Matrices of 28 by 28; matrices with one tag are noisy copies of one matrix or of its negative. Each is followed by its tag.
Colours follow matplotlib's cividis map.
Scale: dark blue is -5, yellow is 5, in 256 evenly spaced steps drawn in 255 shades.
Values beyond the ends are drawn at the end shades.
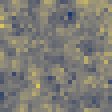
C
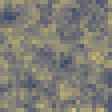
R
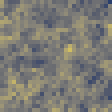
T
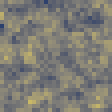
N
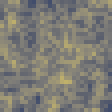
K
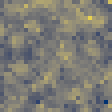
N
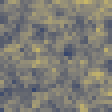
T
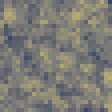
R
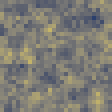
N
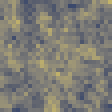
K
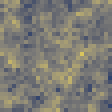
K
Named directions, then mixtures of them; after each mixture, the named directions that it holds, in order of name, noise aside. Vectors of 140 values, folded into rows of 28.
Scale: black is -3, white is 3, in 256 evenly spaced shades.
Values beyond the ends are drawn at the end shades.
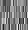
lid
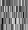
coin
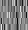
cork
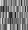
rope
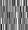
cork.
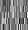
lid.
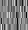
cork.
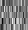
coin.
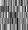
cork, rope.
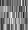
coin, rope.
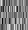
coin, rope.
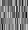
coin, cork.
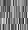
lid.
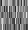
coin, cork.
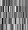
coin, rope.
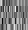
coin, rope.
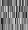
coin, cork.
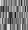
rope.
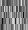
coin.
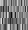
rope.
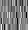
cork.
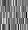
cork, lid.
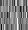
cork, rope.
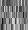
coin.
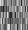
rope.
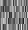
lid, rope.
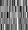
cork, rope.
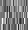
coin, lid.
